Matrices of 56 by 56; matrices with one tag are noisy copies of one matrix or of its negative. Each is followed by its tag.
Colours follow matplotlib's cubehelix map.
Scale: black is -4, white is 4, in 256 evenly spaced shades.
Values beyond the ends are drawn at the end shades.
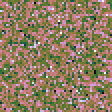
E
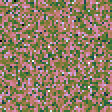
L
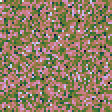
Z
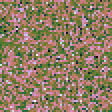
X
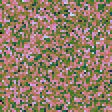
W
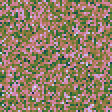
W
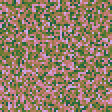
X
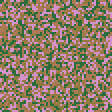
X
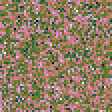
W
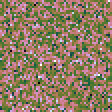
E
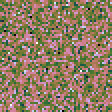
X
